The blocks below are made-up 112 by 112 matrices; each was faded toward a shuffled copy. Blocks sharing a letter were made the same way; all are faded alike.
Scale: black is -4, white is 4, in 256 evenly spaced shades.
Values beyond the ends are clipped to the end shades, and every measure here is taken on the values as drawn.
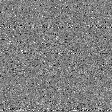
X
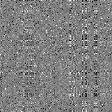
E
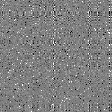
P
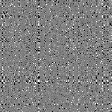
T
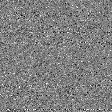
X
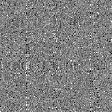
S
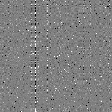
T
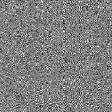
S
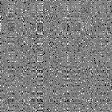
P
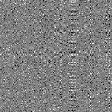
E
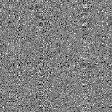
S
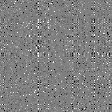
T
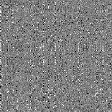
S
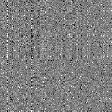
E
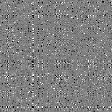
P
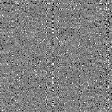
E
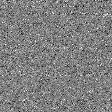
X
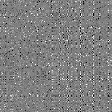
T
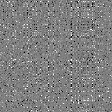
P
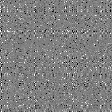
P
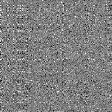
S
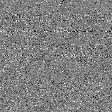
X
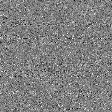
X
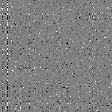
T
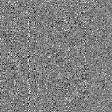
S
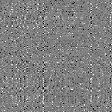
P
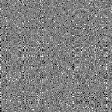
E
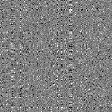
E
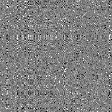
E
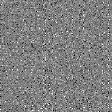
S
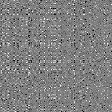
P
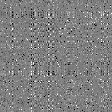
P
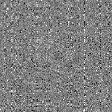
S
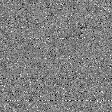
X
